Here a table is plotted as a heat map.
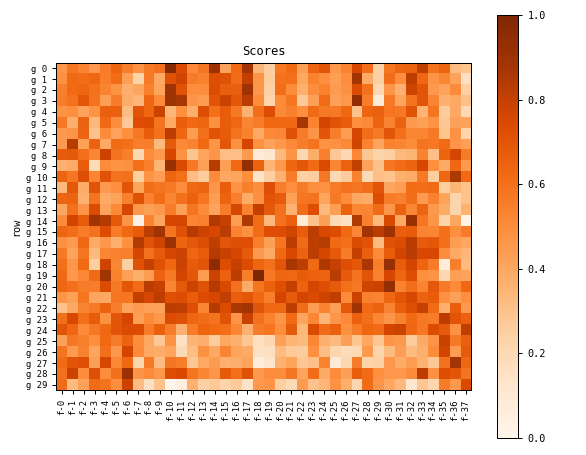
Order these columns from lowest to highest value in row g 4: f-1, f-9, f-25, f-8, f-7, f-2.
f-2, f-1, f-25, f-8, f-7, f-9
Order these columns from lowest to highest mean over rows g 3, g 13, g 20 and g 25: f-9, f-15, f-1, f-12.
f-9, f-12, f-1, f-15
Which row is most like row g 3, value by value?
g 2
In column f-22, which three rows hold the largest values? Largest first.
g 5, g 18, g 21
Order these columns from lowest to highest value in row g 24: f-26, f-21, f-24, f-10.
f-26, f-10, f-24, f-21
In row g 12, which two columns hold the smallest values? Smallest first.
f-36, f-37
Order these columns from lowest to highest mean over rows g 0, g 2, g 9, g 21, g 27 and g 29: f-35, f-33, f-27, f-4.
f-35, f-4, f-33, f-27
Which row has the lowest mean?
g 29
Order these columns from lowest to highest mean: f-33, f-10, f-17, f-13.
f-13, f-33, f-17, f-10
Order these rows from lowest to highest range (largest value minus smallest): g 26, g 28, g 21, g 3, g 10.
g 21, g 28, g 26, g 10, g 3
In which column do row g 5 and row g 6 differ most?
f-10
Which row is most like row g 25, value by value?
g 26
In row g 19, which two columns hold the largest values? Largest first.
f-18, f-4
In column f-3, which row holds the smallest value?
g 9
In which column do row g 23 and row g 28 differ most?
f-33
